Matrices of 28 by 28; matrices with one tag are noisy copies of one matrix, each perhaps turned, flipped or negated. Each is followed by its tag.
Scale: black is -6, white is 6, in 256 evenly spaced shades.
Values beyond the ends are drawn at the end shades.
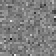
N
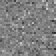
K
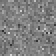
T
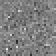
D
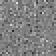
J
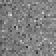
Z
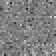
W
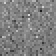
Z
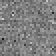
J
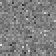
T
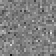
T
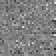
K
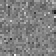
N
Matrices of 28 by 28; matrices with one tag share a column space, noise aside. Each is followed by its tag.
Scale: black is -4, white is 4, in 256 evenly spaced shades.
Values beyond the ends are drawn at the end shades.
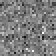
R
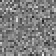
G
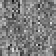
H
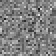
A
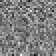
G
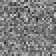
G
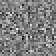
R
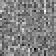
H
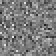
R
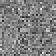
A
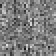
H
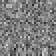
H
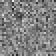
G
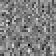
H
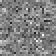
A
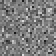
A
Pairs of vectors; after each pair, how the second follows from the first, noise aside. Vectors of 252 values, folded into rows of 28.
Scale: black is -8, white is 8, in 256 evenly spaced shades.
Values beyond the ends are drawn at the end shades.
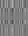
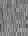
shuffled.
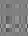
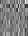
wrapped around, scaled up.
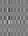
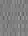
reversed, negated, shrunk.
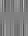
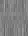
reversed, negated, shrunk.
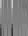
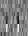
wrapped around, scaled up.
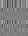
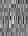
wrapped around, scaled up.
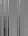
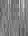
reversed, negated.
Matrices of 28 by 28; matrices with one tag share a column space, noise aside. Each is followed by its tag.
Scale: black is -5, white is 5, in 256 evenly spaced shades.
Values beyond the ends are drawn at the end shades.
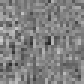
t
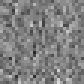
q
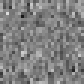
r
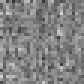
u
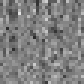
u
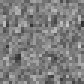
q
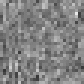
r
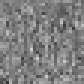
q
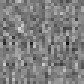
t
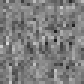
t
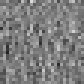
t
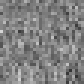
t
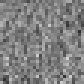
q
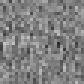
t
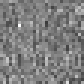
q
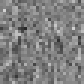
t
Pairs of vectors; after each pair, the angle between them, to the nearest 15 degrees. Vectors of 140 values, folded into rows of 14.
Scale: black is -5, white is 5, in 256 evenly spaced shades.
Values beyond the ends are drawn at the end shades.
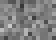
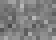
165 degrees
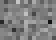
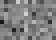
30 degrees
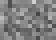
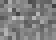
120 degrees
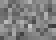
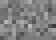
15 degrees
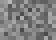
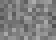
135 degrees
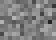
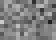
45 degrees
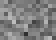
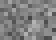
135 degrees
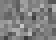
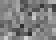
165 degrees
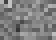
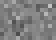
75 degrees
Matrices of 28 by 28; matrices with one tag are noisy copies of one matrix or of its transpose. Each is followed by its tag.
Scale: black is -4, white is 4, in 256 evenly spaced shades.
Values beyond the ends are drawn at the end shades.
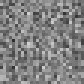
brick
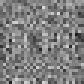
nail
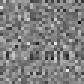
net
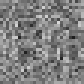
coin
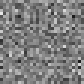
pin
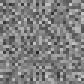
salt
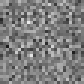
brick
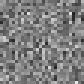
brick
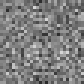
nail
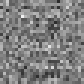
coin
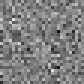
net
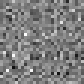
net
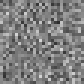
salt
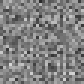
pin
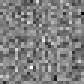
brick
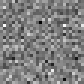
salt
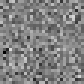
pin
